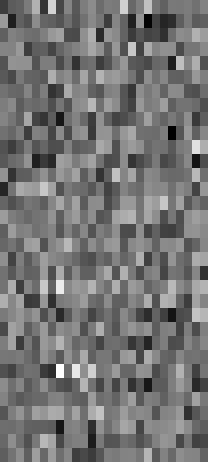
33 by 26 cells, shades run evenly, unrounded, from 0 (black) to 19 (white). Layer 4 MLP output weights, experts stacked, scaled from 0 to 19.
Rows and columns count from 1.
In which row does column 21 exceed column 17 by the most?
8
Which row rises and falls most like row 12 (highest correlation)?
27
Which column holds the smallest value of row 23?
22
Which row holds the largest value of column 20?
15
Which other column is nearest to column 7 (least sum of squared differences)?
5
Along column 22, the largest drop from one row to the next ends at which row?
23
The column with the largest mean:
16
